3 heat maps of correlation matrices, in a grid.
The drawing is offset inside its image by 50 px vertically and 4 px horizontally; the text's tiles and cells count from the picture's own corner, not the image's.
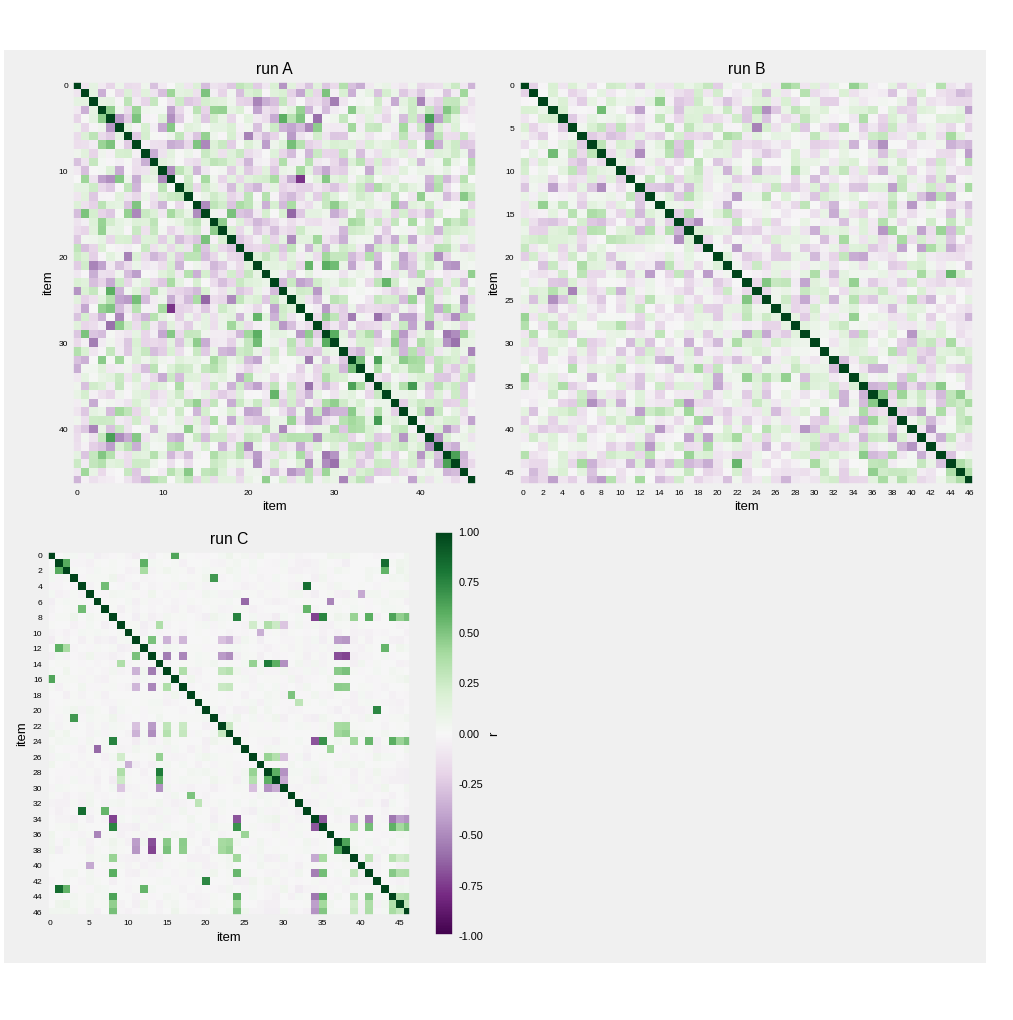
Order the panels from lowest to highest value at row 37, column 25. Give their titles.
run C, run B, run A
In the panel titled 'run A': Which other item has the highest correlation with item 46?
22
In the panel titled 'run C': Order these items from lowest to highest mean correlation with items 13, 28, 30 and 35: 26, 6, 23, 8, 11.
23, 6, 26, 11, 8
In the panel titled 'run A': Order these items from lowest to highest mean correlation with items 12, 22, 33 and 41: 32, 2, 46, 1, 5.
5, 2, 1, 32, 46
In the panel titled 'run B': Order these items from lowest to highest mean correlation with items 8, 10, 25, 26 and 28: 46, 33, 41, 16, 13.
46, 16, 41, 13, 33
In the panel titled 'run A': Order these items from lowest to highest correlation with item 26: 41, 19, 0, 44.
0, 19, 44, 41
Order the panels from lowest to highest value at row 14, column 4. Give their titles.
run C, run A, run B
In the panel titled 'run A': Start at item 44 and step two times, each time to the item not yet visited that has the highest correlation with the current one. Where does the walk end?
3
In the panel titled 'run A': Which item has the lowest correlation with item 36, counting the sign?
27
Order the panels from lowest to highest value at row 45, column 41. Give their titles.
run B, run A, run C
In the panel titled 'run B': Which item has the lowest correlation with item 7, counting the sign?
37
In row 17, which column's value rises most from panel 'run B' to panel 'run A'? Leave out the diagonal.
16
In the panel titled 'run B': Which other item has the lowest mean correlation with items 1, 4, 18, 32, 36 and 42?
25
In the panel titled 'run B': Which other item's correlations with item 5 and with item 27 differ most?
24
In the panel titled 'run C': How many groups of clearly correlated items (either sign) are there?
13
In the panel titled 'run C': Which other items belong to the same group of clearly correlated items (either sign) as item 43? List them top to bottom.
1, 2, 12
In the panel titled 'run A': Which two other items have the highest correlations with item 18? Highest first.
15, 28
